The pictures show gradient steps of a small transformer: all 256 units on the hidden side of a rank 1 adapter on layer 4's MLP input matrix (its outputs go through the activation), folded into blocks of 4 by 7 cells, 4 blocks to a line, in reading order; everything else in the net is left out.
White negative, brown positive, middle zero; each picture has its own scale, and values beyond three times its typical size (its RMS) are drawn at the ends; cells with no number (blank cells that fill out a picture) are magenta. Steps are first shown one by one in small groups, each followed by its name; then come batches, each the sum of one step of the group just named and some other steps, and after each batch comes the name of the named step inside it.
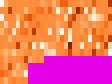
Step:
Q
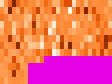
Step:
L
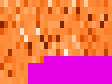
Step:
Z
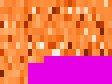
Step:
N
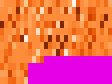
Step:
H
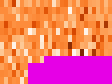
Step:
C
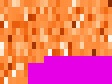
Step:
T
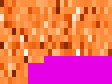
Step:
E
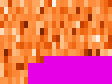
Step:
Z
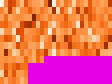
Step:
L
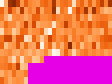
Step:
L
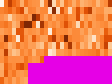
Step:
L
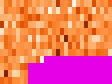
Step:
T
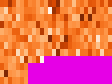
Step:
E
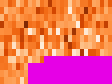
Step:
C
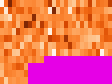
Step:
L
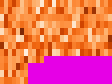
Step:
E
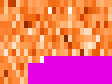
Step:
C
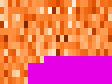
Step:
H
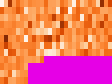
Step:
Z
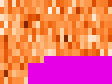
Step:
Q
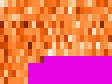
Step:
Z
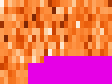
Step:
Z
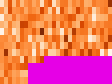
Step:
Q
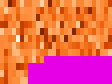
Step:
H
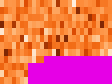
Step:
H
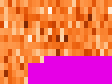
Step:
H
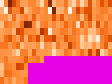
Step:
L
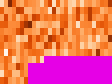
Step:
Z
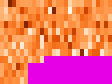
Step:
C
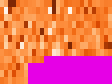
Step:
L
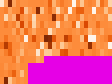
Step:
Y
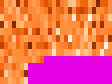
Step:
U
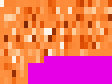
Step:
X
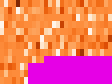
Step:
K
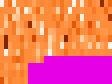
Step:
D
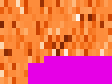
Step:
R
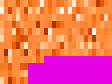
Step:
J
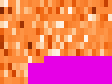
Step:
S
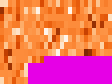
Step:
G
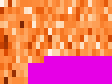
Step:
S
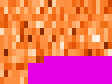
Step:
G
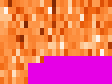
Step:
J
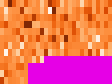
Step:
D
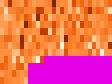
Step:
X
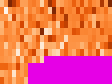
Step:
K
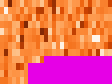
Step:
Y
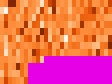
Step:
J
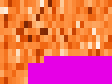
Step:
J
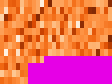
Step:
K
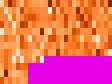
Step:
X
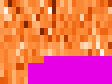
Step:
J
